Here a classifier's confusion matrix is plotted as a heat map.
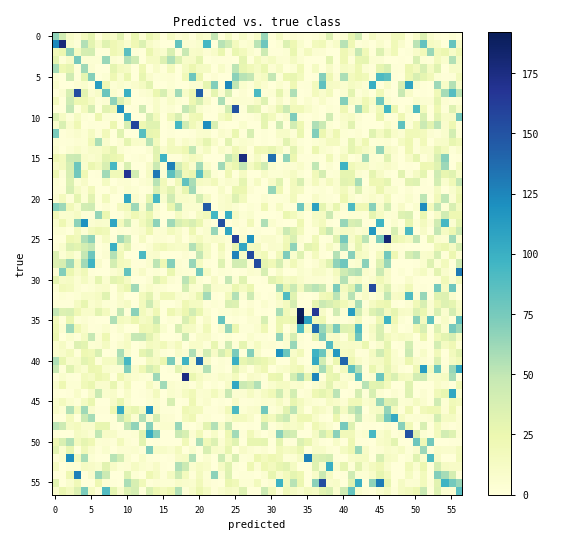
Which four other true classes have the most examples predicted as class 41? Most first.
34, 21, 56, 27
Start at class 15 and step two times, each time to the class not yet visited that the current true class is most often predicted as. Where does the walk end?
8
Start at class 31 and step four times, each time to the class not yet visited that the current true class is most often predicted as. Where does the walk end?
42
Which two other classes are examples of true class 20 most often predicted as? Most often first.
10, 14
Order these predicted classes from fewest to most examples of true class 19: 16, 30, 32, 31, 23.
32, 23, 31, 16, 30
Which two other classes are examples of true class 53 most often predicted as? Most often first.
38, 17
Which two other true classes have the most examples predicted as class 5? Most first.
28, 27
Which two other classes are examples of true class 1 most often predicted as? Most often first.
0, 21
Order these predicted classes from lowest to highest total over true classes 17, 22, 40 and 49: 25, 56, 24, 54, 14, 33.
56, 33, 54, 24, 25, 14
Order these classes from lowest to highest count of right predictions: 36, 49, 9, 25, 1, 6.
6, 9, 36, 49, 25, 1
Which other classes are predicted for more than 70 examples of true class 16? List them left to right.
3, 8, 40
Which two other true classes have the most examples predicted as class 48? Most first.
11, 7
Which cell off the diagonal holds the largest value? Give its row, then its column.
35, 34
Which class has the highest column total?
25
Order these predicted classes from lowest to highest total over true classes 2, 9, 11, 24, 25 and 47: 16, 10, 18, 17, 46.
16, 17, 18, 10, 46
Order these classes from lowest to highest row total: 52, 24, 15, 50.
50, 24, 52, 15
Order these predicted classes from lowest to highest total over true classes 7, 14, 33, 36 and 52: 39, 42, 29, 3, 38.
29, 39, 38, 42, 3
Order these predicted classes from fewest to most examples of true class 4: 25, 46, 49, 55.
55, 49, 46, 25
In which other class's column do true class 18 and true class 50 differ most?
52
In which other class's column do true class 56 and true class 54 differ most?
3
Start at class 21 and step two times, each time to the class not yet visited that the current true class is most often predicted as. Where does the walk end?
13
